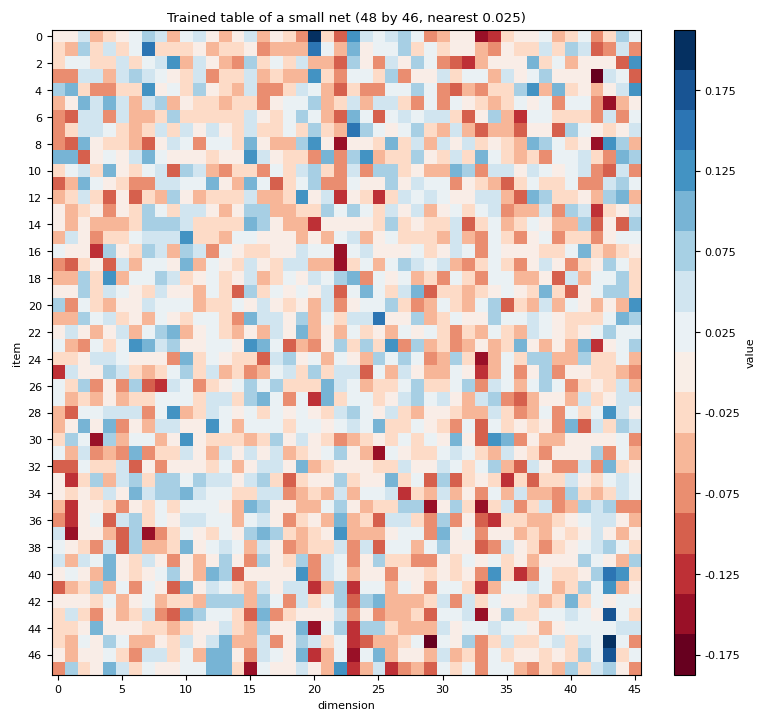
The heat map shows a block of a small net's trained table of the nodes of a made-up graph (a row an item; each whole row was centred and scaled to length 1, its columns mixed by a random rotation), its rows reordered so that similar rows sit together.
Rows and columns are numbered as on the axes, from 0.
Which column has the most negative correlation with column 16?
20
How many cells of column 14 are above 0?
5
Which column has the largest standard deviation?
22
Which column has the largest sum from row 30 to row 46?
43
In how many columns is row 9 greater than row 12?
28
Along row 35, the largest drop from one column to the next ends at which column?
29
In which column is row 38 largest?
10
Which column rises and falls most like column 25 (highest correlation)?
4
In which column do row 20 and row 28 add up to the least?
1
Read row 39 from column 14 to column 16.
0 -0.075 0.075
